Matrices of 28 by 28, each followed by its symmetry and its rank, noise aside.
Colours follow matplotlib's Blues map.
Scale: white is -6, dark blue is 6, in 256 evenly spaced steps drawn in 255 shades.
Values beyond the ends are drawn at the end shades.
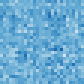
no symmetry, rank six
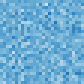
no symmetry, rank six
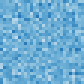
antisymmetric, rank six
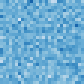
no symmetry, rank seven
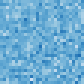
no symmetry, rank six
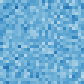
symmetric, rank five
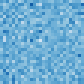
symmetric, rank five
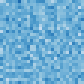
no symmetry, rank seven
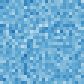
symmetric, rank six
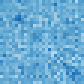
symmetric, rank seven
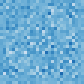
symmetric, rank seven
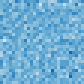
symmetric, rank five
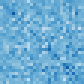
symmetric, rank seven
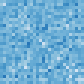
symmetric, rank seven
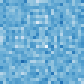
symmetric, rank five
